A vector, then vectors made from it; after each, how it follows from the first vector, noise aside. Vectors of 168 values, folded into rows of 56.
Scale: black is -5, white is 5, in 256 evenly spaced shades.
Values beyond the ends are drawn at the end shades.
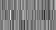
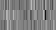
reversed, negated, partly zeroed.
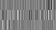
wrapped around, partly zeroed.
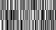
reversed, scaled up.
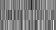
wrapped around.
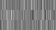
reversed, negated, shrunk.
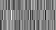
reversed, negated.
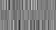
reversed, negated, partly zeroed.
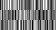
wrapped around, negated, scaled up.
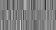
wrapped around, partly zeroed.
